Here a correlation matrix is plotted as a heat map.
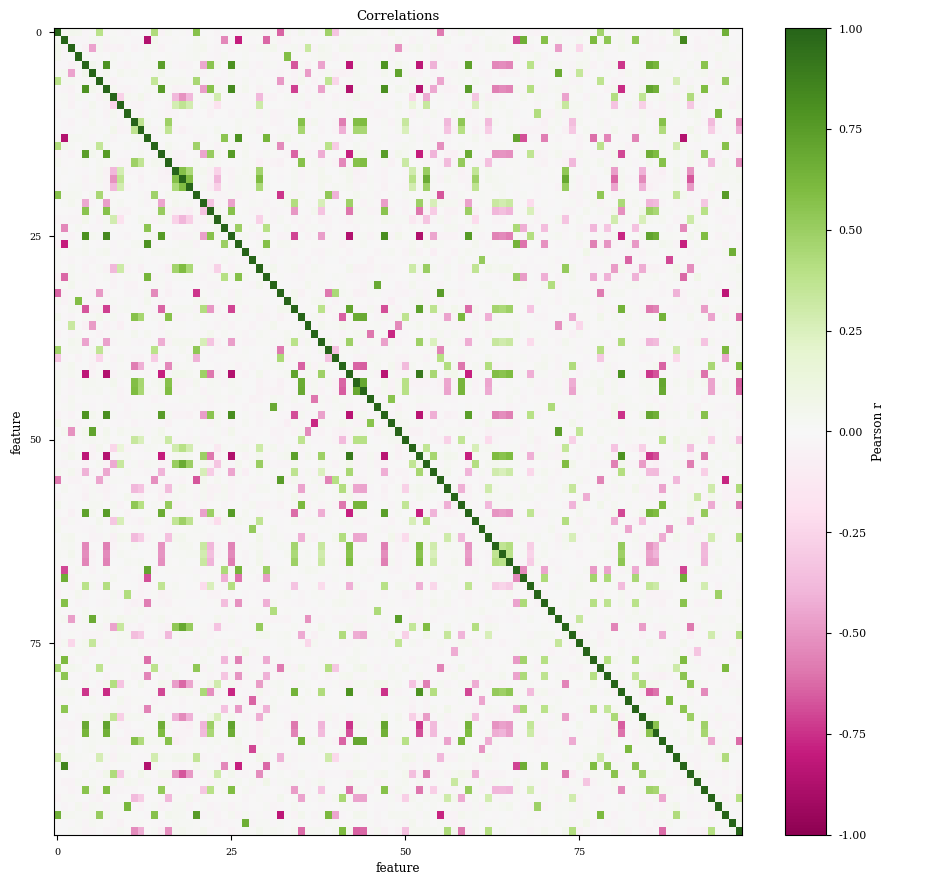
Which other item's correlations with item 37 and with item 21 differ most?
48
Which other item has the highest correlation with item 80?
91
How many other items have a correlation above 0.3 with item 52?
9
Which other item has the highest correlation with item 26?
13
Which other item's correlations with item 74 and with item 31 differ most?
46
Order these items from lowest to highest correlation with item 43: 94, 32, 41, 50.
41, 94, 32, 50
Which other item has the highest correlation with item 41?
98
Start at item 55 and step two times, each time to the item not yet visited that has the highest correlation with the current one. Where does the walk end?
40
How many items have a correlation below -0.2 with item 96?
3
